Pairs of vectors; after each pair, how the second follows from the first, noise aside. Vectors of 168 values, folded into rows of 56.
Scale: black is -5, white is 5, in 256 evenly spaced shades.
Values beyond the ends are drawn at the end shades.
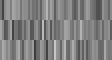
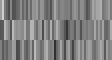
negated.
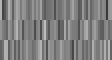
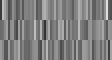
negated.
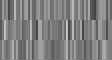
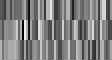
wrapped around, negated, scaled up.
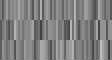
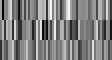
reversed, scaled up.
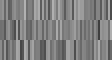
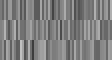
negated.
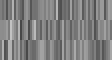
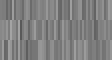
shrunk.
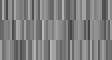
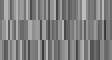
wrapped around, negated.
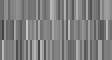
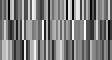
reversed, scaled up.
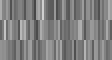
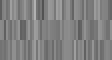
negated, shrunk.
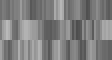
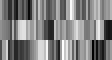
wrapped around, negated, scaled up.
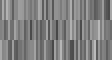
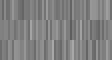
negated, shrunk.
